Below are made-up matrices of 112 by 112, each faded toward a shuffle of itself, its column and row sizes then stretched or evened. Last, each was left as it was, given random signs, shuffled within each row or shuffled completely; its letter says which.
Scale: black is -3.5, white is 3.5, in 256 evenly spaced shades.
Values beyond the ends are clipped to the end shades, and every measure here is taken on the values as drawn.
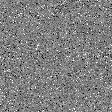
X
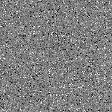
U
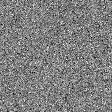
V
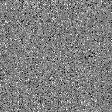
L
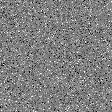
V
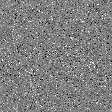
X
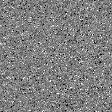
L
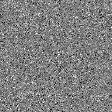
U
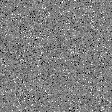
U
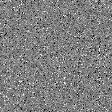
U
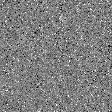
U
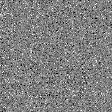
U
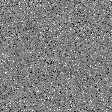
X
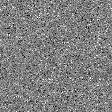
X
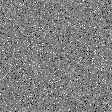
V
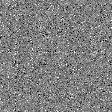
L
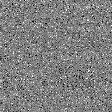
L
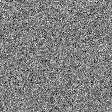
X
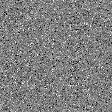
U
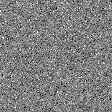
X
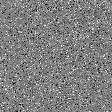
V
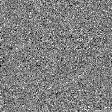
L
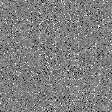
L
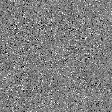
L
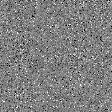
L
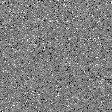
L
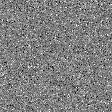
X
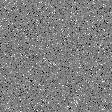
V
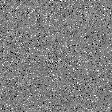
U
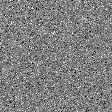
X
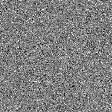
L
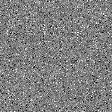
U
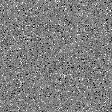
L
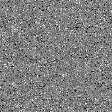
U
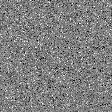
X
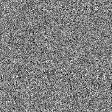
L
